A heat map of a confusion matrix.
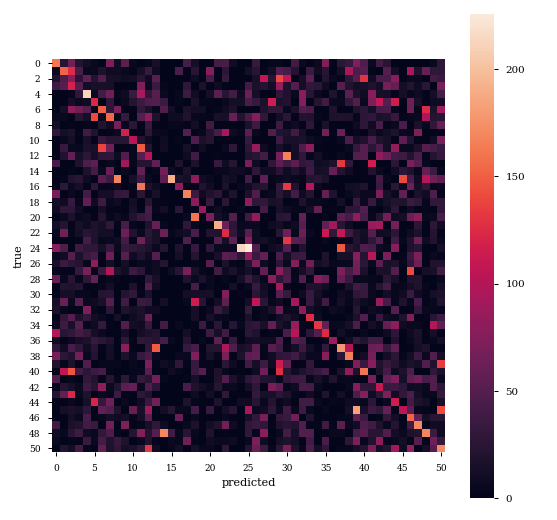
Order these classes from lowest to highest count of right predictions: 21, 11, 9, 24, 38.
9, 11, 38, 21, 24
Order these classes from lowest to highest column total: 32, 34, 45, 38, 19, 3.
19, 34, 45, 3, 38, 32
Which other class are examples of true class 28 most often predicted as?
34
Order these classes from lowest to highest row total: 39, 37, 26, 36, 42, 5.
36, 26, 39, 42, 5, 37
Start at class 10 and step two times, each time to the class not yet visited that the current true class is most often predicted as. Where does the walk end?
12
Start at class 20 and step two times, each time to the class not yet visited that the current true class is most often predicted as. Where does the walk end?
25
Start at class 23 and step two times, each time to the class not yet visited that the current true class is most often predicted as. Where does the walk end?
22
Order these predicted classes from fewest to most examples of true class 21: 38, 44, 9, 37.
38, 37, 9, 44
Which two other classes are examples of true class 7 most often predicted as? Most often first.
5, 48
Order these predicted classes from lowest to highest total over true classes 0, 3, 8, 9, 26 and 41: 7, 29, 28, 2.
28, 7, 29, 2
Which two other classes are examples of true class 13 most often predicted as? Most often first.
37, 41
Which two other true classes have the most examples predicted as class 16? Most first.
46, 1
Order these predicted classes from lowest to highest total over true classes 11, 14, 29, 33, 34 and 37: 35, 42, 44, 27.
27, 35, 42, 44
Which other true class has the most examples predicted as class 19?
40
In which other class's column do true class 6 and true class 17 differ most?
48
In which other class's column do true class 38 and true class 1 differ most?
2
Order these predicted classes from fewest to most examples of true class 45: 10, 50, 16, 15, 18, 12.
16, 15, 18, 10, 12, 50
